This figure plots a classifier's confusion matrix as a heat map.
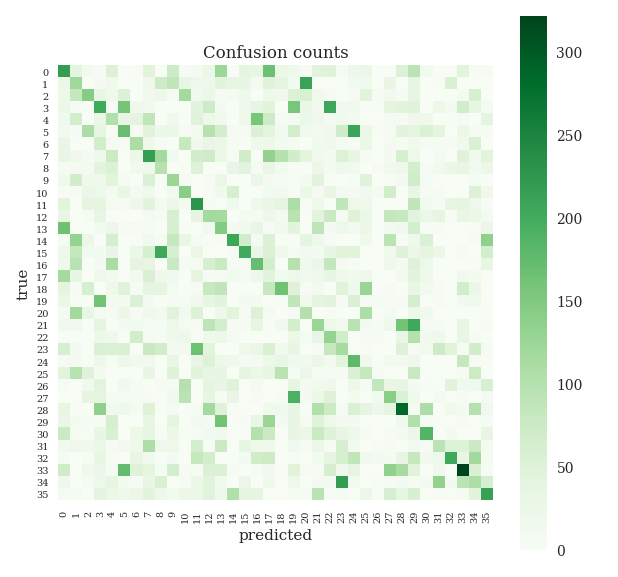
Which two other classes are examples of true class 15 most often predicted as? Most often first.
8, 1
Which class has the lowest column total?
26
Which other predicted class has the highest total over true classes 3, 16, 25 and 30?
22
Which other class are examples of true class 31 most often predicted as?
7
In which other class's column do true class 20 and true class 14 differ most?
35
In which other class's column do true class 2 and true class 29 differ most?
13
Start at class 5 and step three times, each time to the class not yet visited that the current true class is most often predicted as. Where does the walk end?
27
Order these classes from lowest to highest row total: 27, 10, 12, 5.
10, 27, 12, 5
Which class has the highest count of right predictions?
33
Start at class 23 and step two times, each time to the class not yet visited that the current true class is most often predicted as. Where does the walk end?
19
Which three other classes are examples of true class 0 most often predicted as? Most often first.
17, 13, 29
